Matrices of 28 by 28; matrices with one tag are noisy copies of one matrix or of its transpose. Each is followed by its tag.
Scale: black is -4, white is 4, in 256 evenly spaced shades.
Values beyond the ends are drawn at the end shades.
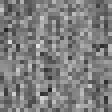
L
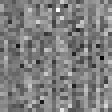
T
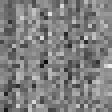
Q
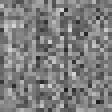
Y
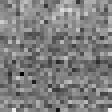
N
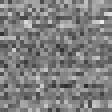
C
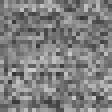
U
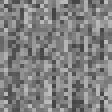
T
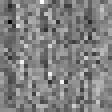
Q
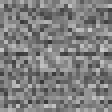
T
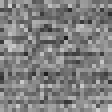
T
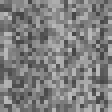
U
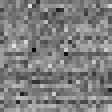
T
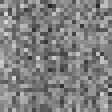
C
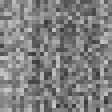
N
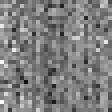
C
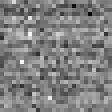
Q
